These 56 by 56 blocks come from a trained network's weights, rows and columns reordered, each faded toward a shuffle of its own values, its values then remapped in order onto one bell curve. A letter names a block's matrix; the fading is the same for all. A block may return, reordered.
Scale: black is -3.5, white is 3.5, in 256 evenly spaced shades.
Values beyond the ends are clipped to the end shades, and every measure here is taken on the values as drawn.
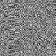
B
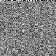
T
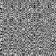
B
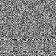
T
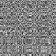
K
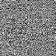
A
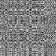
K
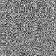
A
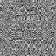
B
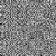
B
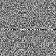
T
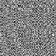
K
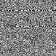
T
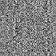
A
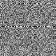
T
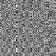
B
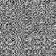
B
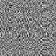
K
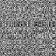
K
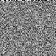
T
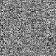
A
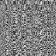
B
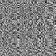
K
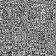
A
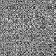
A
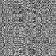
B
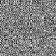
B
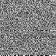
T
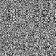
A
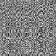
K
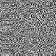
B
